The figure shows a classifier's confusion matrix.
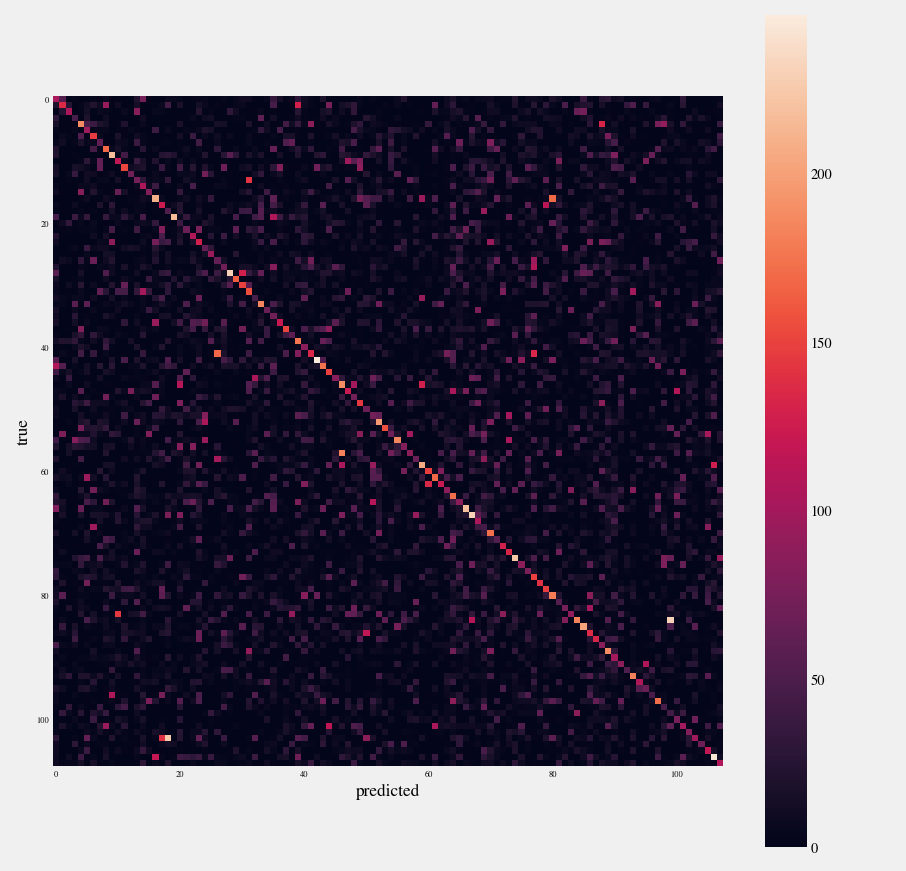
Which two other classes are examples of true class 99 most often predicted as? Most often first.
84, 78
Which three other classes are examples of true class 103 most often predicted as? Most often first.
18, 17, 50
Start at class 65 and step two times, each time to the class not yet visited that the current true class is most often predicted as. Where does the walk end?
73
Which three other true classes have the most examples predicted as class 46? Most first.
57, 59, 67
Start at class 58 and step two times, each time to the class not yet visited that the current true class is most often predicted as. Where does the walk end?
77
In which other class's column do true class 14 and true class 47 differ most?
100
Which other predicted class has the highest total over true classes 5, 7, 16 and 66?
80
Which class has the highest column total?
64
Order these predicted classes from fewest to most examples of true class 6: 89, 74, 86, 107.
74, 86, 107, 89
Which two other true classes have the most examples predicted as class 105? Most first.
54, 69
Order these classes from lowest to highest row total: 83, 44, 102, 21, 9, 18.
102, 18, 44, 21, 9, 83
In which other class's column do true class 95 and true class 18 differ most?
69
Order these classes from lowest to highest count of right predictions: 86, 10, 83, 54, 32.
32, 54, 83, 10, 86
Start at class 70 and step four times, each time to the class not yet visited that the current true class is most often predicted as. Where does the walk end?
86
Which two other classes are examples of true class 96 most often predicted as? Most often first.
9, 17
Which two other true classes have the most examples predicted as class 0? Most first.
43, 66
